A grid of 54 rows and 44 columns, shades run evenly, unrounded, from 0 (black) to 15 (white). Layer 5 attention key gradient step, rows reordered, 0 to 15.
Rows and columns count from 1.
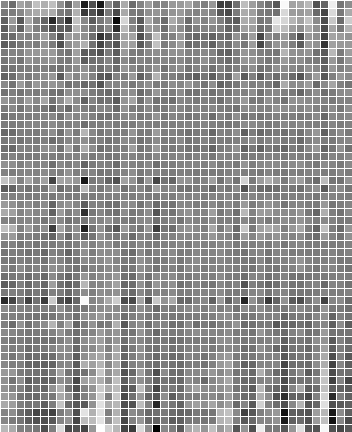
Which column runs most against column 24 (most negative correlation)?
40
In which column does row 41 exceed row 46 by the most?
7
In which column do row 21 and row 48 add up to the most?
41
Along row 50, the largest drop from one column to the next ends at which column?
42
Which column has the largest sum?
13
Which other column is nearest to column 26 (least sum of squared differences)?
21
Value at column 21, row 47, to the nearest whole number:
8
